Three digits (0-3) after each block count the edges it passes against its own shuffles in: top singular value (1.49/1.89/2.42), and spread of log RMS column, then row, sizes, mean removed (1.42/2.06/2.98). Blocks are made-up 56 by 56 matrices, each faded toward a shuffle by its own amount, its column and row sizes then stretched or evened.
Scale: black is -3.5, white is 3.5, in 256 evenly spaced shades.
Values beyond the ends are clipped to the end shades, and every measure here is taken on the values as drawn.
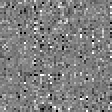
1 2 1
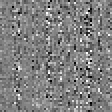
1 3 0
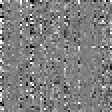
1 3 1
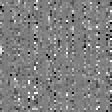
0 3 0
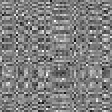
3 2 1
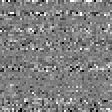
0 0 3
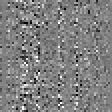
1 3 0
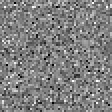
0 0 0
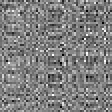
3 2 1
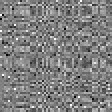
3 0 0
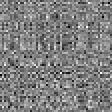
3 0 2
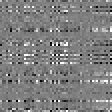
3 2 3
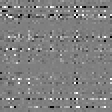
2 1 3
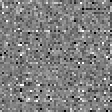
1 1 2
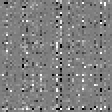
2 3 2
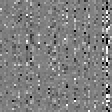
2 3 0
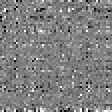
2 2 2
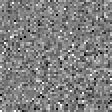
1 0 0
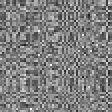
3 2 0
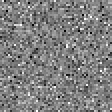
0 0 0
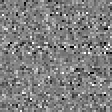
1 0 2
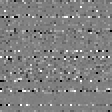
0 0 3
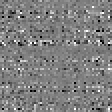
0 2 3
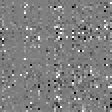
0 2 2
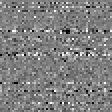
1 1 3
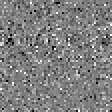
1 0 1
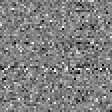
1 0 1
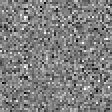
1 1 0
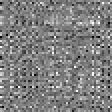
3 2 2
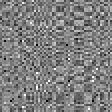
3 0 0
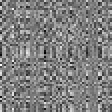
3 3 0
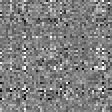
2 2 2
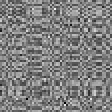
3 1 0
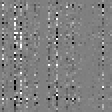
1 3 1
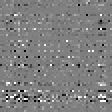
2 1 3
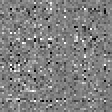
1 2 1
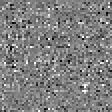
0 1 2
